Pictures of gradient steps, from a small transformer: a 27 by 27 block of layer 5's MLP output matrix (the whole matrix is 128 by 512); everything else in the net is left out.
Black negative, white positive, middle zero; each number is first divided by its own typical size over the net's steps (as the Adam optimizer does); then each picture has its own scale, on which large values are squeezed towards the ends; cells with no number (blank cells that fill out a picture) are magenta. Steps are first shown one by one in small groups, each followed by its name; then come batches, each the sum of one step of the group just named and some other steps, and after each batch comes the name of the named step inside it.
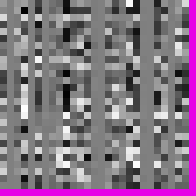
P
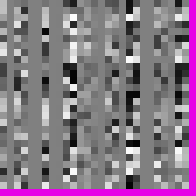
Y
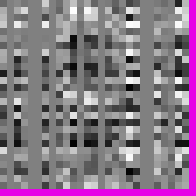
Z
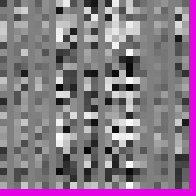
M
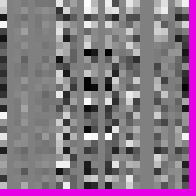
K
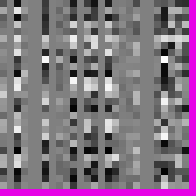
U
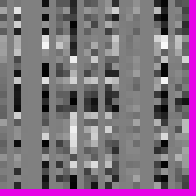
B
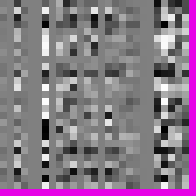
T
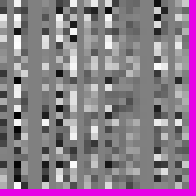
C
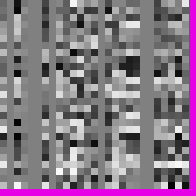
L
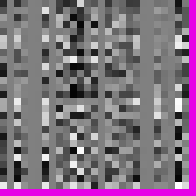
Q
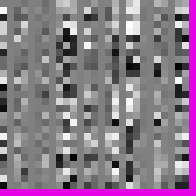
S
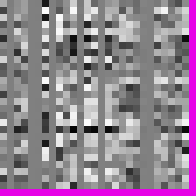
Z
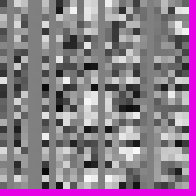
Z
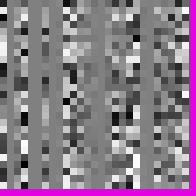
Y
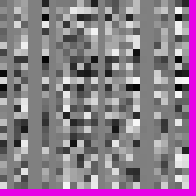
Z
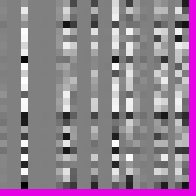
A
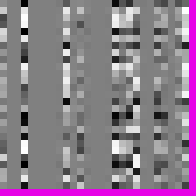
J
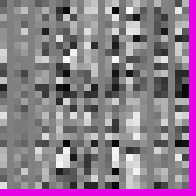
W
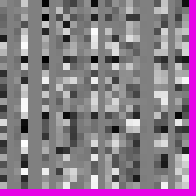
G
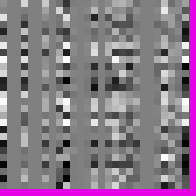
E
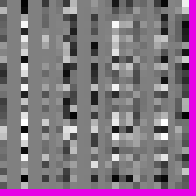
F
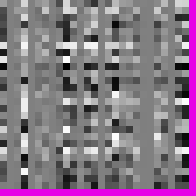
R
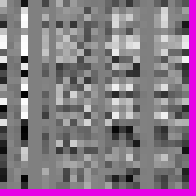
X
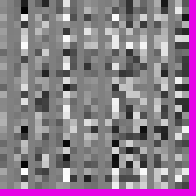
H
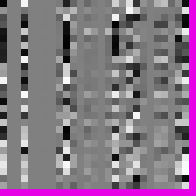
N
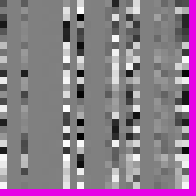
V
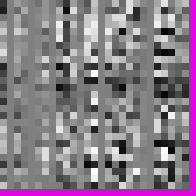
W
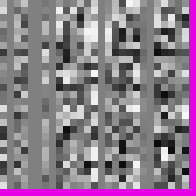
N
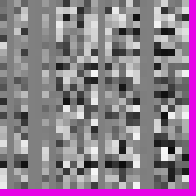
J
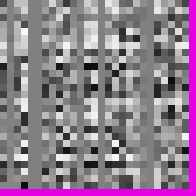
A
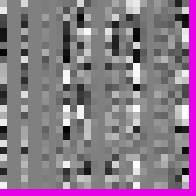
N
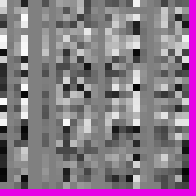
X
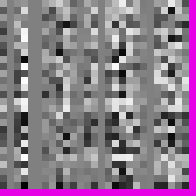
A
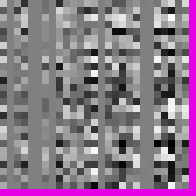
J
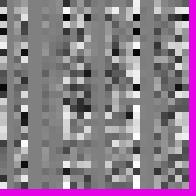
J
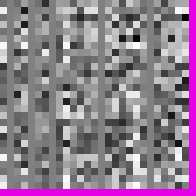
H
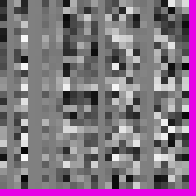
F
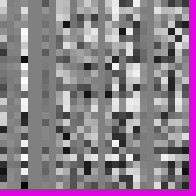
A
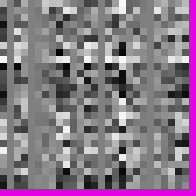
R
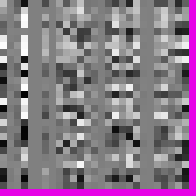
X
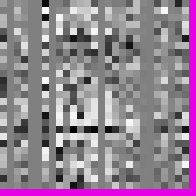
G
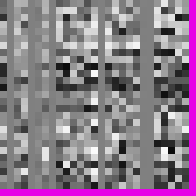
R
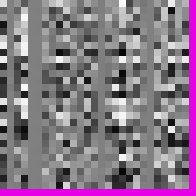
X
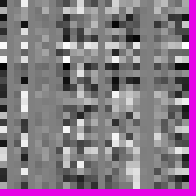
R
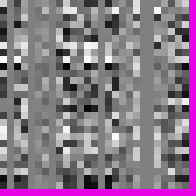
R
